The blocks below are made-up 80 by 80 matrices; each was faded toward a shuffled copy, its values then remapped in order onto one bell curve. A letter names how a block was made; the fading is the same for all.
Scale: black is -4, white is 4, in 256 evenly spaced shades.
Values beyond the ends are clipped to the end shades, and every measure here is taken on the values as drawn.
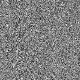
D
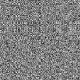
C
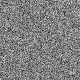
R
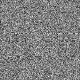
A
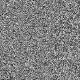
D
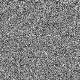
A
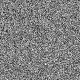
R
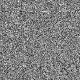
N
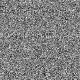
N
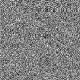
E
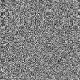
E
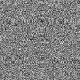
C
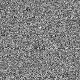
A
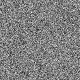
R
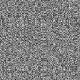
C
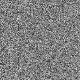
D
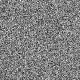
R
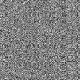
C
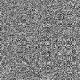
E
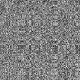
C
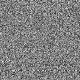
A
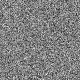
R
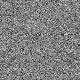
A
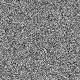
R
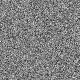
R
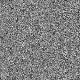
D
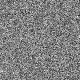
R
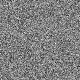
R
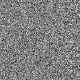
N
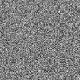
E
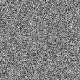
E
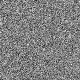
R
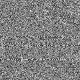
A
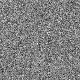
D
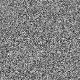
N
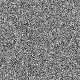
D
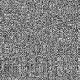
E
